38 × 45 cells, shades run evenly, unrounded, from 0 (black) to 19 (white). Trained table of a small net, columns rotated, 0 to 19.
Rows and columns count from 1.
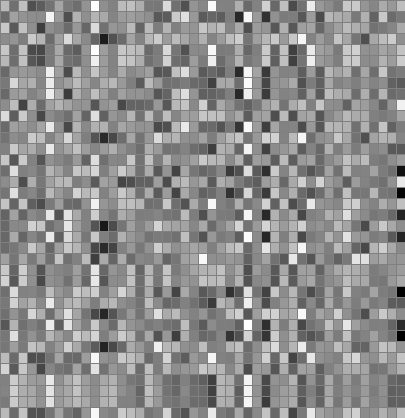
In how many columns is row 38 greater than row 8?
24
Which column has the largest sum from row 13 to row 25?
39
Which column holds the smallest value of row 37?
30
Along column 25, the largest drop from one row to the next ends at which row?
12
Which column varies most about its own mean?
28
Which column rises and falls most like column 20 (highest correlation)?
38
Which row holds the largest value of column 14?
27
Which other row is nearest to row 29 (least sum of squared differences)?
13
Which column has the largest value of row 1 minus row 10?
11
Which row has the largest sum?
4
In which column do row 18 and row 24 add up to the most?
33
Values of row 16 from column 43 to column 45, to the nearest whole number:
9 8 1
